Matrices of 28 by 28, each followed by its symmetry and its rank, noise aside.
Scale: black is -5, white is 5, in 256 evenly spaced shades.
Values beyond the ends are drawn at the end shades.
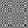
symmetric, rank one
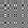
symmetric, rank one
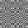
no symmetry, rank one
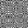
no symmetry, rank three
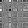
symmetric, rank one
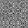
no symmetry, rank three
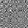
symmetric, rank three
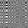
no symmetry, rank one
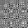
symmetric, rank three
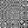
symmetric, rank three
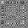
symmetric, rank three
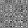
no symmetry, rank two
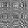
no symmetry, rank two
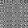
antisymmetric, rank two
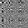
no symmetry, rank two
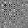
symmetric, rank three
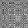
symmetric, rank three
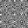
symmetric, rank three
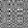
no symmetry, rank two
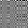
no symmetry, rank one
